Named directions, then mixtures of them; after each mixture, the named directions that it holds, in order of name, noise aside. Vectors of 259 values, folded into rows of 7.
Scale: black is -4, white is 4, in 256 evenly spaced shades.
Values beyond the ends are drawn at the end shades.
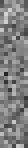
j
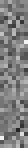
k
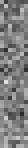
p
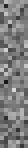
k, p.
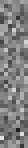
k, p.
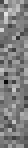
j, p.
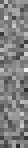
k, p.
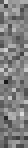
p.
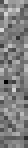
j, p.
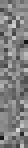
k.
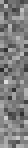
p.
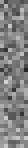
p.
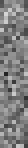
j.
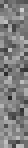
j, p.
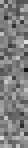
k, p.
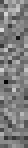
j, p.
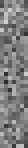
j.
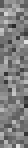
j, k.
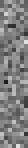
j, k.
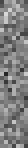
j.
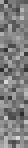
p.
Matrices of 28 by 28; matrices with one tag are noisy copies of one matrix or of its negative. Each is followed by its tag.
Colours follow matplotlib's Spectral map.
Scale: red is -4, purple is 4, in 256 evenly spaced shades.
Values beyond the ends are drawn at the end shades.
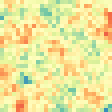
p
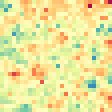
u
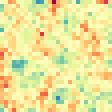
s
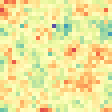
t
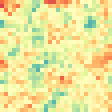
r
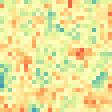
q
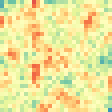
r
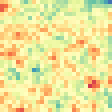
u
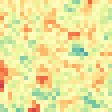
q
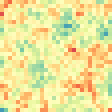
t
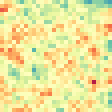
u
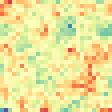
t
